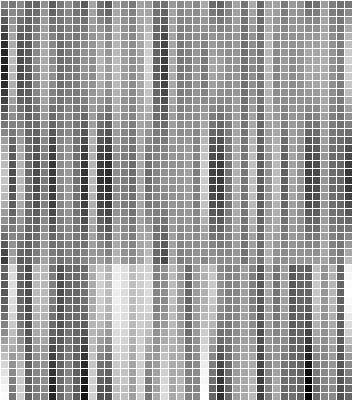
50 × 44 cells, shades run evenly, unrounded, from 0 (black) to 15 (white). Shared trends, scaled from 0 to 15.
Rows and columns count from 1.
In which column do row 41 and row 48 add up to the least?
39
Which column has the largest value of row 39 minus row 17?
44
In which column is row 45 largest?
26
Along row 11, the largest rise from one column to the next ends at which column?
2
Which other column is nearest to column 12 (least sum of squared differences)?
18
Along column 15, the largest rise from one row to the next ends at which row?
34
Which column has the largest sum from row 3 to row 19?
19
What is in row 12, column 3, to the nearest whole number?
5
